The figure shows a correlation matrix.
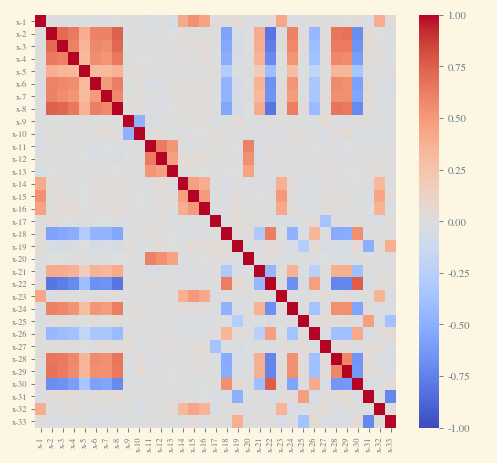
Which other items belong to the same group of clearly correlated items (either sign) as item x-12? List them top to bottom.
x-11, x-13, x-20
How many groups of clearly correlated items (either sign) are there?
6
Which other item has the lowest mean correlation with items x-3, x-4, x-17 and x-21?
x-22
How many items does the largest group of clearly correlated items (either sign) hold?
15
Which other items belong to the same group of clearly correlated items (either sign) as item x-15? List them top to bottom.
x-1, x-14, x-16, x-23, x-32
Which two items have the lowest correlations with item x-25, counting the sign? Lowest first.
x-33, x-19
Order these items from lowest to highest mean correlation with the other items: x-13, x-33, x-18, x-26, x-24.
x-18, x-26, x-33, x-13, x-24
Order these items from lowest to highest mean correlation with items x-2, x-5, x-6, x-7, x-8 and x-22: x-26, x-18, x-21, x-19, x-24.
x-18, x-26, x-19, x-21, x-24
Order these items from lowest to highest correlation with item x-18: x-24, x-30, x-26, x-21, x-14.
x-24, x-21, x-14, x-26, x-30
